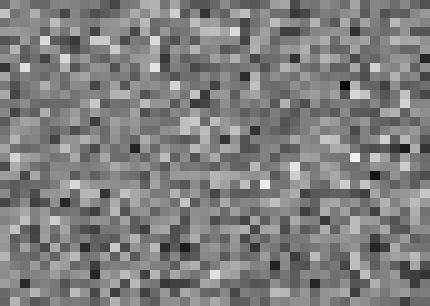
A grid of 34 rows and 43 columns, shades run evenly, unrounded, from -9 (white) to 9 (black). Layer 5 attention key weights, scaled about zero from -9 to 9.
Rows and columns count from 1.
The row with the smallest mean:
3
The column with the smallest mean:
16
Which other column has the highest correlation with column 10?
41
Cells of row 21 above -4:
38
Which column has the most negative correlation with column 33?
6
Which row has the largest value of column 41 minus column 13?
31
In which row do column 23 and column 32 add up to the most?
32
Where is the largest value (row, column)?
10, 35
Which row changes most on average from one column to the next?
28
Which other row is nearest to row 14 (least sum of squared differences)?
34
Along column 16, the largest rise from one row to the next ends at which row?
9
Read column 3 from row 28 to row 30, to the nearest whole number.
-2 1 1
